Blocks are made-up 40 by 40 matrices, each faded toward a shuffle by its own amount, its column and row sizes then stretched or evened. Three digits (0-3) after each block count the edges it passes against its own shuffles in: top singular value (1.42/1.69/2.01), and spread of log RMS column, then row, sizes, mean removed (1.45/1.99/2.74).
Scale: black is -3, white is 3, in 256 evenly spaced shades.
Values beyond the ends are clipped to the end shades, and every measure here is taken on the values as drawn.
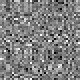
3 0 1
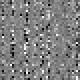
0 3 1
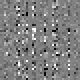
0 3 2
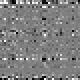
3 2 3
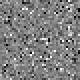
0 1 0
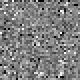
0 1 1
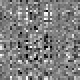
3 3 1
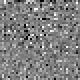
0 1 2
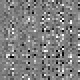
1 3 1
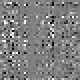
0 3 3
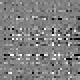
2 2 3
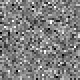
0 0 0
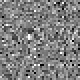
1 1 1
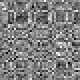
3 0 0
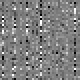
2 3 0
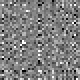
3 2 1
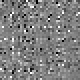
0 2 2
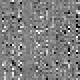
1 3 1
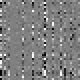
3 3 1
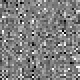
2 1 1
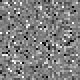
0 0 0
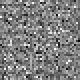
1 1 0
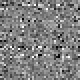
1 1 2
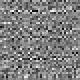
3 0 3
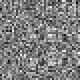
2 0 0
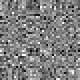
3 0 1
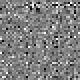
2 1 2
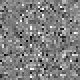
1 2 1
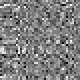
3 2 1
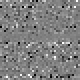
0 0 2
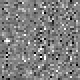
1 2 0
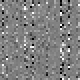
0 3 0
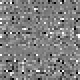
0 1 3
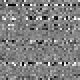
3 0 3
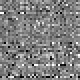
2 0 2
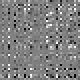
3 3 3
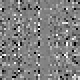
2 3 1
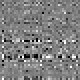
3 1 3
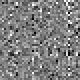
2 2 0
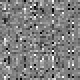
2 3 0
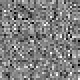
2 1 0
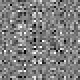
3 2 2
